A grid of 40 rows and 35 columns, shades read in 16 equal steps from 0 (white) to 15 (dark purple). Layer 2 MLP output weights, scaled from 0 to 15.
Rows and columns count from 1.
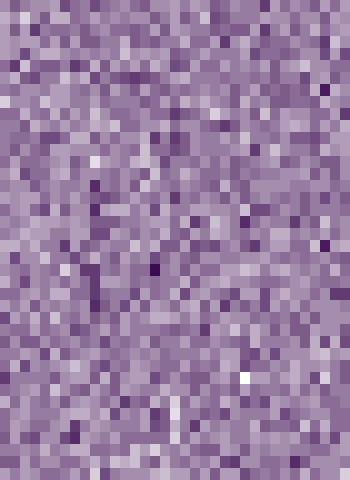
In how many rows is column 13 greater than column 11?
13
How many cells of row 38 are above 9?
3
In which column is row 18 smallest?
25
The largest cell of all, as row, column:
23, 16
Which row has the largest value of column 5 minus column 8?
12
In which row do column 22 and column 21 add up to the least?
10
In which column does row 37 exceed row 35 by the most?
8
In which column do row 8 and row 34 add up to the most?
33
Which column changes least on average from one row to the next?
28
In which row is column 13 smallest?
5
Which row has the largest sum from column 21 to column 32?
39
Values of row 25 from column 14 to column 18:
11 6 9 8 5
